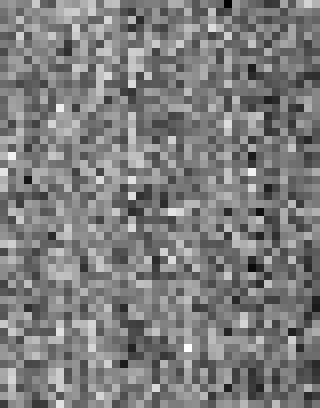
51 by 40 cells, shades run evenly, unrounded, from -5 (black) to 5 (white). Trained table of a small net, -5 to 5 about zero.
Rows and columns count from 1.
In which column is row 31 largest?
2
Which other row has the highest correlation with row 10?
50
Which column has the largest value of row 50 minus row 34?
24
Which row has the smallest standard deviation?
37
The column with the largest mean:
8
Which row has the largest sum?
22
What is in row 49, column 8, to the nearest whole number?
3
